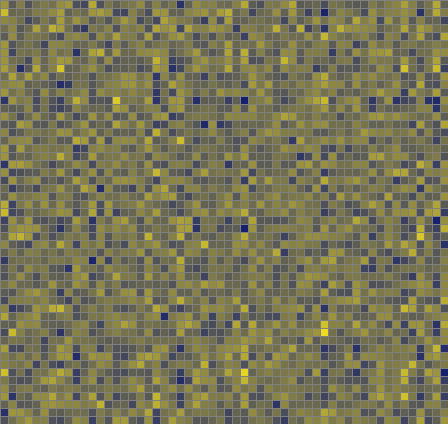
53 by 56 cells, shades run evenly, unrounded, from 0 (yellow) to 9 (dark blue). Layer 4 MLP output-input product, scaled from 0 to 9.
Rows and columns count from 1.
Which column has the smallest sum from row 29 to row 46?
19
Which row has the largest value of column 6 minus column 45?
28
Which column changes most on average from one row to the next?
41
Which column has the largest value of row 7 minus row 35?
10
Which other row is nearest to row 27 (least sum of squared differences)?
44
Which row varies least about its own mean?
49
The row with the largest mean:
13
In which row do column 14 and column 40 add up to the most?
9
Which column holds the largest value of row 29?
31
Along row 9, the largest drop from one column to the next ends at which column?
51
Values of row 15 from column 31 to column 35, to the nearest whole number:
4 4 5 5 4
